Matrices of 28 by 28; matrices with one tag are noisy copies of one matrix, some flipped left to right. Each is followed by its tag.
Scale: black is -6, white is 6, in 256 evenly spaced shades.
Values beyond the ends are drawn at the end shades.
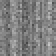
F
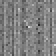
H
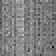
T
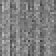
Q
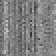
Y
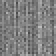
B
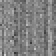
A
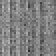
Q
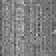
T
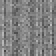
H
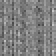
H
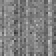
A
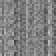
A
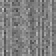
H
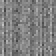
H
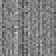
B
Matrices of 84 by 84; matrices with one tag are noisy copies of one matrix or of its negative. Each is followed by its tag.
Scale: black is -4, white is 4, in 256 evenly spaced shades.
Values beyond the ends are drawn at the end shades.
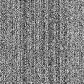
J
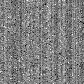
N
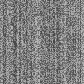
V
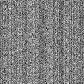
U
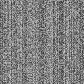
U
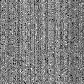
J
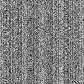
U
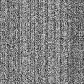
J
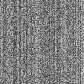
V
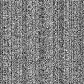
U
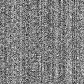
N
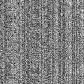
N
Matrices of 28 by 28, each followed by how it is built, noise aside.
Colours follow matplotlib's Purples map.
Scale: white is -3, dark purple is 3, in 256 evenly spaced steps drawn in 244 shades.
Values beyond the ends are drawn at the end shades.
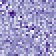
banded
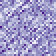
Hankel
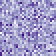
low rank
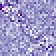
banded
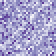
Hankel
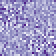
block diagonal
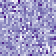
block diagonal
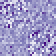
block diagonal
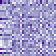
low rank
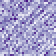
Hankel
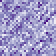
Hankel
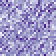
Hankel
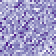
Hankel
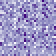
uneven columns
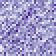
Hankel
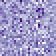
uneven columns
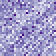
Hankel
